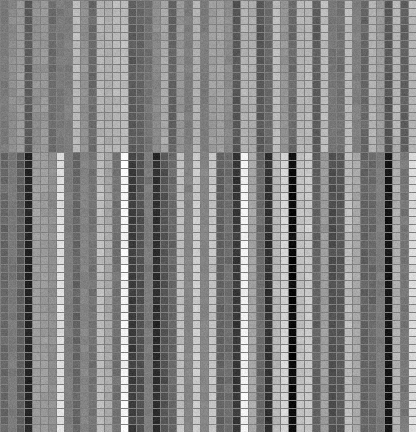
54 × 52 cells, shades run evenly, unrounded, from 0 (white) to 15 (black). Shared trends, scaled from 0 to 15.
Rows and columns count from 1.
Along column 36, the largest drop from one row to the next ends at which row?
20
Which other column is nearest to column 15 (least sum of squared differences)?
47
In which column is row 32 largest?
37
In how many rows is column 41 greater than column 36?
35
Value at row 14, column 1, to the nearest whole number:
8
